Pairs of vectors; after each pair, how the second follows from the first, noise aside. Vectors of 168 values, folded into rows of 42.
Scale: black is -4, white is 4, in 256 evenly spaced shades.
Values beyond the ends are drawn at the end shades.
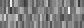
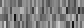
reversed, negated.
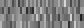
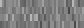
wrapped around, negated, shrunk.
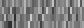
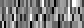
reversed, negated, scaled up.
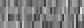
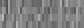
reversed, shrunk.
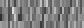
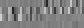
negated, partly zeroed.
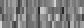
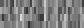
reversed, negated.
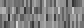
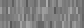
wrapped around, negated, shrunk.
